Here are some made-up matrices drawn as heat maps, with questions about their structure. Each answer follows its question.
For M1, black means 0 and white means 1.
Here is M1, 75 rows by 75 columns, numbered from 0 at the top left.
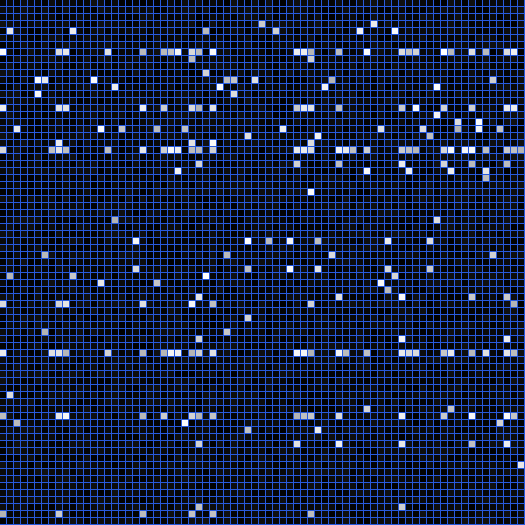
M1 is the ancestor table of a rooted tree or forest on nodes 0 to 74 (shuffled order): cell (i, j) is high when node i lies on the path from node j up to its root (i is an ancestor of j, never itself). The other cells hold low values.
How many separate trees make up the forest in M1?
7
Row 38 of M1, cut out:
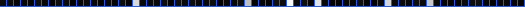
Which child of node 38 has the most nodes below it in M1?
19
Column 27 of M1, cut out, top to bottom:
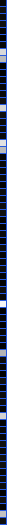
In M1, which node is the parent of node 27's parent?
20
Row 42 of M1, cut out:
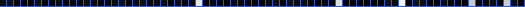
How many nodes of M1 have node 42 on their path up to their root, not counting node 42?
5
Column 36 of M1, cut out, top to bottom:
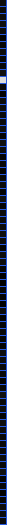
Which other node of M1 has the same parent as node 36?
13
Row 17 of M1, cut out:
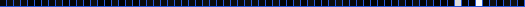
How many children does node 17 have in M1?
2
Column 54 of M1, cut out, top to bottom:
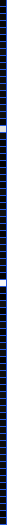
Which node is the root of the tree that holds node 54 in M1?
18
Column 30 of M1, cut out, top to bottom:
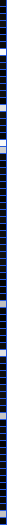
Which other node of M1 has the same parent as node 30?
8
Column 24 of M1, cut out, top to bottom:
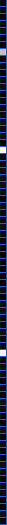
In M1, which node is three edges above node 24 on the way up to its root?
21
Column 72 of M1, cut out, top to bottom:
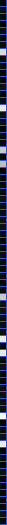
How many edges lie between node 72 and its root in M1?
9
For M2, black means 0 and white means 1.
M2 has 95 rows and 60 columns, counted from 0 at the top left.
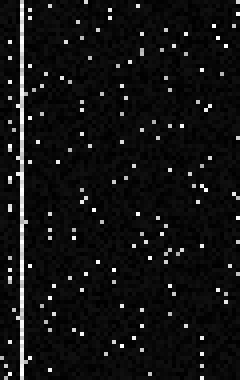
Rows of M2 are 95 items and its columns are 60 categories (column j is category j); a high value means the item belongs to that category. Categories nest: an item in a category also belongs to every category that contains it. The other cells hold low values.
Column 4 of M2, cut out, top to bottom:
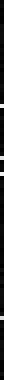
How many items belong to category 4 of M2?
4
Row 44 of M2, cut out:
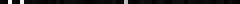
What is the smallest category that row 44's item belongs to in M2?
31
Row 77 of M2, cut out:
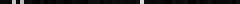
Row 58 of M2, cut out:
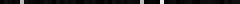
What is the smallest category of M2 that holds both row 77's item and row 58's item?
35
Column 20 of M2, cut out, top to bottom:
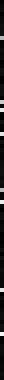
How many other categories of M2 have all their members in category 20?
3
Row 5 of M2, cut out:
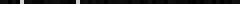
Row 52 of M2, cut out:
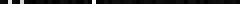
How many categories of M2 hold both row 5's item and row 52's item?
1
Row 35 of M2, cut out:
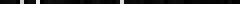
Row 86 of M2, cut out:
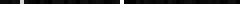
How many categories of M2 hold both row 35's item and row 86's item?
2
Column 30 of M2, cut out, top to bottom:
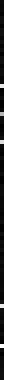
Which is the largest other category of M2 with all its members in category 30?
10
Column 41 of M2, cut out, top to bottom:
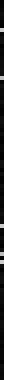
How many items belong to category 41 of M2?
5
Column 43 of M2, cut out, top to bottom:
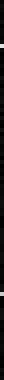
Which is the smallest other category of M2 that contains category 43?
56
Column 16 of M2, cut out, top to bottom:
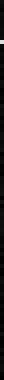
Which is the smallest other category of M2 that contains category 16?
2
